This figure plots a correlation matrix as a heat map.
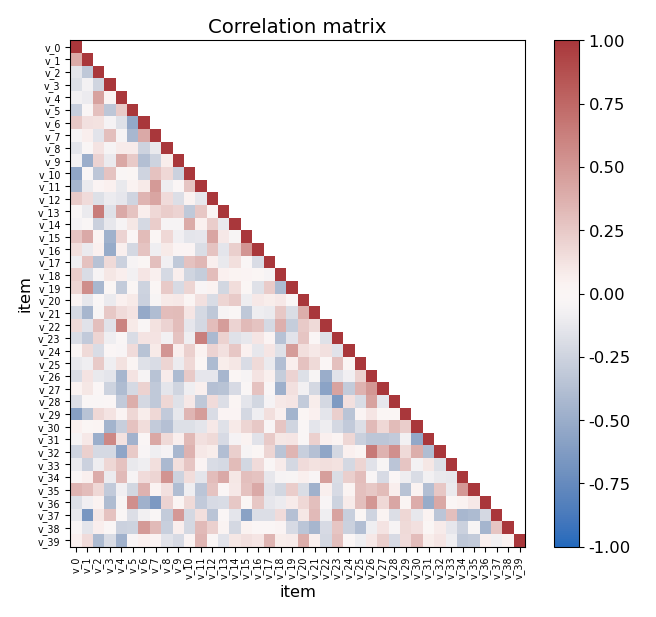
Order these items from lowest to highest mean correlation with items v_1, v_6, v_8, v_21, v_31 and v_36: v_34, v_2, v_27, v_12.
v_2, v_27, v_12, v_34
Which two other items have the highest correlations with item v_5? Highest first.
v_36, v_28
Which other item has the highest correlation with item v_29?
v_11
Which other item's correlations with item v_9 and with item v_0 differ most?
v_1
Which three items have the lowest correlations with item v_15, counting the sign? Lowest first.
v_37, v_3, v_21
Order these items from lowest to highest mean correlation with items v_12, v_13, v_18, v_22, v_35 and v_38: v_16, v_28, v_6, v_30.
v_28, v_30, v_16, v_6
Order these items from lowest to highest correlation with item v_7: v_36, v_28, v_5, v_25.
v_36, v_5, v_28, v_25
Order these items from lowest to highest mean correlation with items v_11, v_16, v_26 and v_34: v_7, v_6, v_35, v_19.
v_19, v_7, v_6, v_35
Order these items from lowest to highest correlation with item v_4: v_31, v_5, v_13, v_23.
v_23, v_31, v_5, v_13
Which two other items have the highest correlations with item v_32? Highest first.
v_26, v_28
